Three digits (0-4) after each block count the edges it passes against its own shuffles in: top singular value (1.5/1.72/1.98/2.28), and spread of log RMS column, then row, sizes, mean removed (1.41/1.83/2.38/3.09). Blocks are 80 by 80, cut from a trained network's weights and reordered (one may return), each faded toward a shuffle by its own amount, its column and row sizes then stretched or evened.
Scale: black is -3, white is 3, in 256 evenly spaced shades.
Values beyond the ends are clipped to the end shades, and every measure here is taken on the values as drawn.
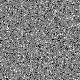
1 0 0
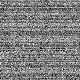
4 0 1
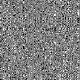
3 3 0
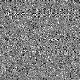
3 0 2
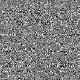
3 0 2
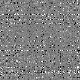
2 3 4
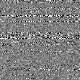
1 0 4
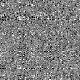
3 1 2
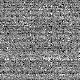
2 2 2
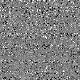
1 1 3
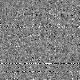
1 1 3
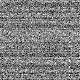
3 2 0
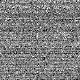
2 1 2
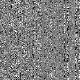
0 4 0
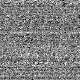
1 1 2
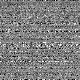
1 0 4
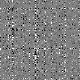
2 4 3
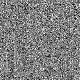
0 0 1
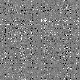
0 3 3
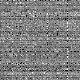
3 2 3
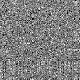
3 1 0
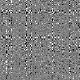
4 4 3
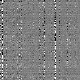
3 4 0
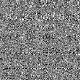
2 1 3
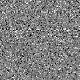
2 0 1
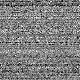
3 0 3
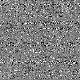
2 0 3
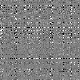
1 3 4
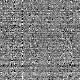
2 3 0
